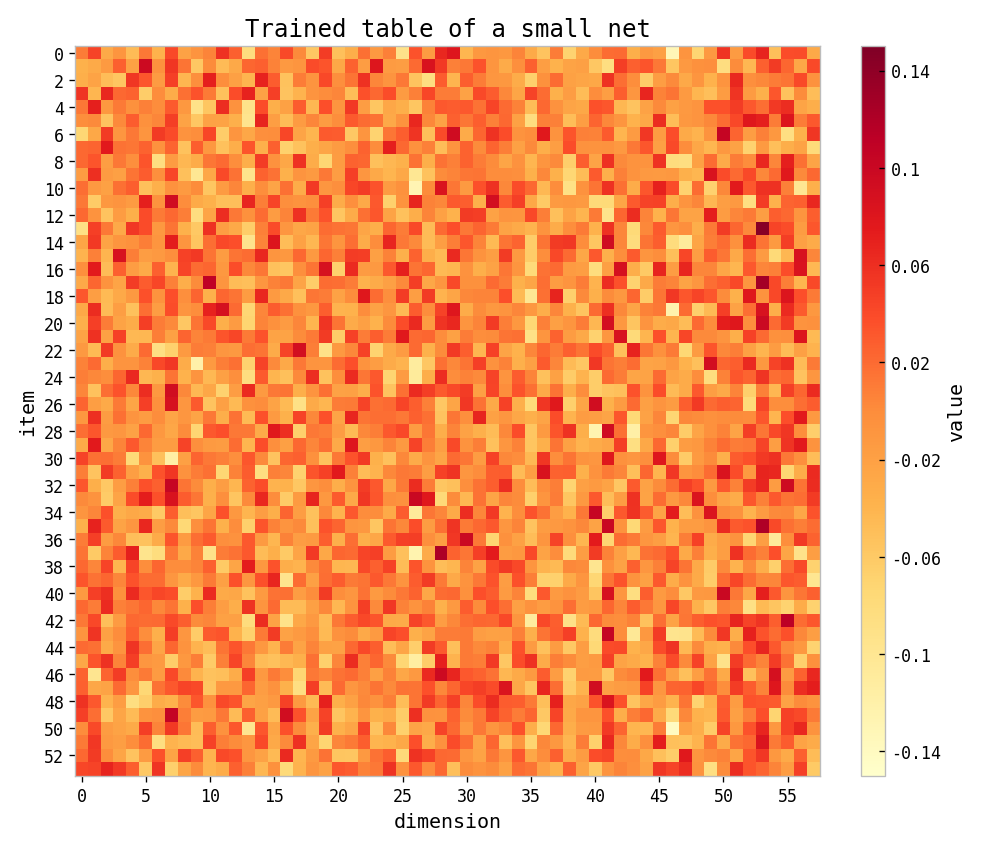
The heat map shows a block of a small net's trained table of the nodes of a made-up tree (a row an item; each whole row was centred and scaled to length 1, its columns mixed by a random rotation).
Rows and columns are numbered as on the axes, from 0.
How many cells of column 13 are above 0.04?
6
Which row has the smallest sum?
24
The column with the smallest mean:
35
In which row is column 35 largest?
45
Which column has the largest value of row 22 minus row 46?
17
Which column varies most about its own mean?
26
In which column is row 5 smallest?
13
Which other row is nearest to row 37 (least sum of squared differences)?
10
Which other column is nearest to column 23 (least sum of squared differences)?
18
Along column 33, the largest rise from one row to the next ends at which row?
47
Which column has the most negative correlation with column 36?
34
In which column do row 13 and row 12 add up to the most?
53
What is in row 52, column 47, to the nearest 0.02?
0.08
